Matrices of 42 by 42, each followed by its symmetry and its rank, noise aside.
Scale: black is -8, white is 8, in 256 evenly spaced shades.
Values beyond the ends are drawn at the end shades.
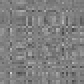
no symmetry, rank three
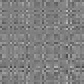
antisymmetric, rank two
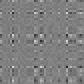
symmetric, rank one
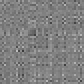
symmetric, rank three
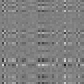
no symmetry, rank one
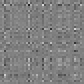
no symmetry, rank two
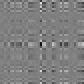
no symmetry, rank one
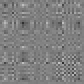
symmetric, rank two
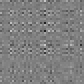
no symmetry, rank two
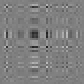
symmetric, rank one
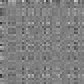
antisymmetric, rank two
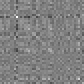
symmetric, rank three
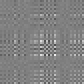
symmetric, rank one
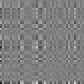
no symmetry, rank one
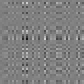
no symmetry, rank one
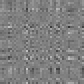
antisymmetric, rank two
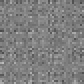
no symmetry, rank three
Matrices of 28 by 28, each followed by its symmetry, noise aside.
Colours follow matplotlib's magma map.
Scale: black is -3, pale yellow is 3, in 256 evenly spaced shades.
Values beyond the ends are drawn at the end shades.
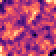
symmetric.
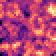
no symmetry.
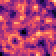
symmetric across the other diagonal.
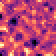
symmetric across the other diagonal.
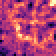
symmetric across the other diagonal.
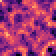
symmetric.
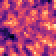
no symmetry.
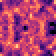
mirrored top to bottom.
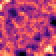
symmetric.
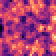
mirrored top to bottom.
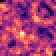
symmetric across the other diagonal.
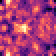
mirrored top to bottom.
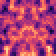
mirrored left to right.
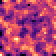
symmetric across the other diagonal.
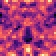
mirrored left to right.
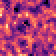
no symmetry.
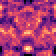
mirrored left to right.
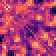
symmetric.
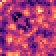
symmetric.
